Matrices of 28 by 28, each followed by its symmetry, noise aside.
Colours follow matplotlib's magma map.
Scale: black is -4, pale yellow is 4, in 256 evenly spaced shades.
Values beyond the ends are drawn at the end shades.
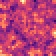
symmetric across the other diagonal.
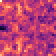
mirrored top to bottom.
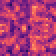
mirrored top to bottom.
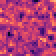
no symmetry.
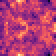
mirrored top to bottom.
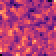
antisymmetric.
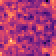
mirrored top to bottom.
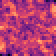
same after a half turn.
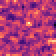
no symmetry.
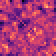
symmetric.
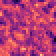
symmetric across the other diagonal.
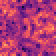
mirrored top to bottom.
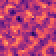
symmetric.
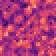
symmetric.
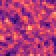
no symmetry.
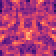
mirrored left to right.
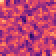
same after a half turn.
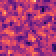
no symmetry.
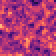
no symmetry.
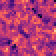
symmetric across the other diagonal.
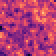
symmetric across the other diagonal.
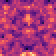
mirrored left to right.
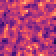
antisymmetric.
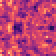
mirrored top to bottom.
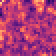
no symmetry.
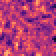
antisymmetric.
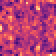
mirrored top to bottom.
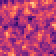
no symmetry.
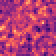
symmetric.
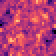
same after a half turn.
